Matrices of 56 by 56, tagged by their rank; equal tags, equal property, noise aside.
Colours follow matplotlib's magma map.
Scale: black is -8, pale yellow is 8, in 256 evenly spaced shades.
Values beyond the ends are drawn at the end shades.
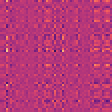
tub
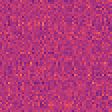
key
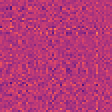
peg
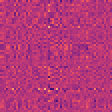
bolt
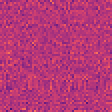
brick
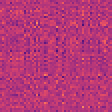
peg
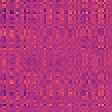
tub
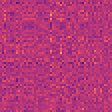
key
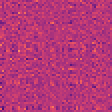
peg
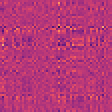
bolt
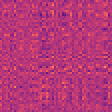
bolt
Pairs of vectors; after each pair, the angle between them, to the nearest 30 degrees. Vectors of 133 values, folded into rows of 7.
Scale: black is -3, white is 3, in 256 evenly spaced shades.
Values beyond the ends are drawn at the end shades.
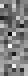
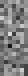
150 degrees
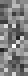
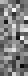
60 degrees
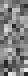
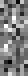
60 degrees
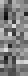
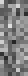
60 degrees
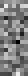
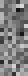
90 degrees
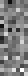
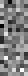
30 degrees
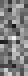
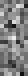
30 degrees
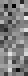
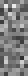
120 degrees
